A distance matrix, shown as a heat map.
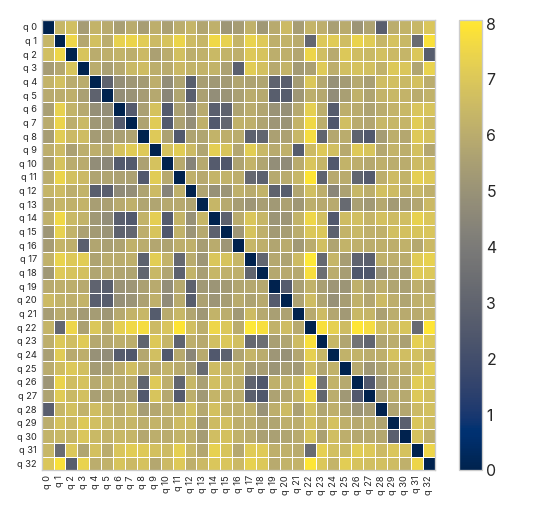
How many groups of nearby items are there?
10
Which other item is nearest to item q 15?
q 10
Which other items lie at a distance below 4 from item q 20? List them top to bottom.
q 4, q 5, q 12, q 19
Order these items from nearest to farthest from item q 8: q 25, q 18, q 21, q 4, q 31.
q 18, q 4, q 25, q 21, q 31
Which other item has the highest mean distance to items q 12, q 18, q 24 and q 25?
q 22
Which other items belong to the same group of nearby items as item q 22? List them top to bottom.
q 1, q 31
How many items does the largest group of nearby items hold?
7
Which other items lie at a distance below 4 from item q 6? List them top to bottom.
q 7, q 10, q 14, q 15, q 24
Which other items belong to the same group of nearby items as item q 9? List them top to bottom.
q 21
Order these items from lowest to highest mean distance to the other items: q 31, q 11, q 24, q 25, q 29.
q 24, q 11, q 25, q 29, q 31
